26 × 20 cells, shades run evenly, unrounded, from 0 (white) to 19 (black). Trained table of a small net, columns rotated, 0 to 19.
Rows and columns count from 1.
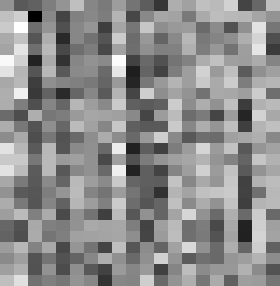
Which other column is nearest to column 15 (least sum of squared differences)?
17
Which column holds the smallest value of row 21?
19
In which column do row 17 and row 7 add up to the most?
10
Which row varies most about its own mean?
6
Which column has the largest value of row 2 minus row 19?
3
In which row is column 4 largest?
9
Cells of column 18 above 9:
16
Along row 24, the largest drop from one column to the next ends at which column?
12
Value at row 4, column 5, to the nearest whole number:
16
